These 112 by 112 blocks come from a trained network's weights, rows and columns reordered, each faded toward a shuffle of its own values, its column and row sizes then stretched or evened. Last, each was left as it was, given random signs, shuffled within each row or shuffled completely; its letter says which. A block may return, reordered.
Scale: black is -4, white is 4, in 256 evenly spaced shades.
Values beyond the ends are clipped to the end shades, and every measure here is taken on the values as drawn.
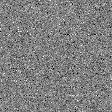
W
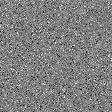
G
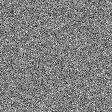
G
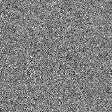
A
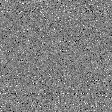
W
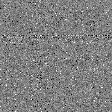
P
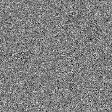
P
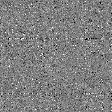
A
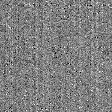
A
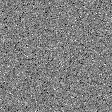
G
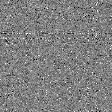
A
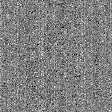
A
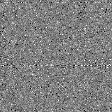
A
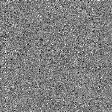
P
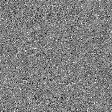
W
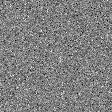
G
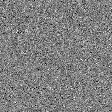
W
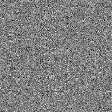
A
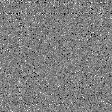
P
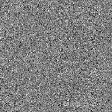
A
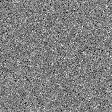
G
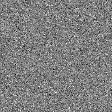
P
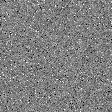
G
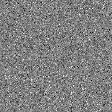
P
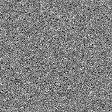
P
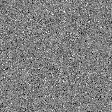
P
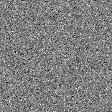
G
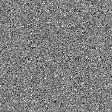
P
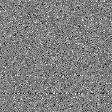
P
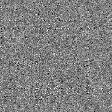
A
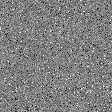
G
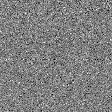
W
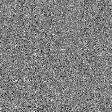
P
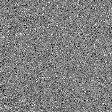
P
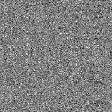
A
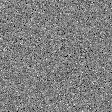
G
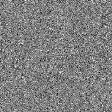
A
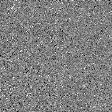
P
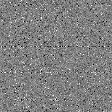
A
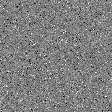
G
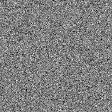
P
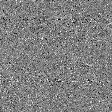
W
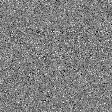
W
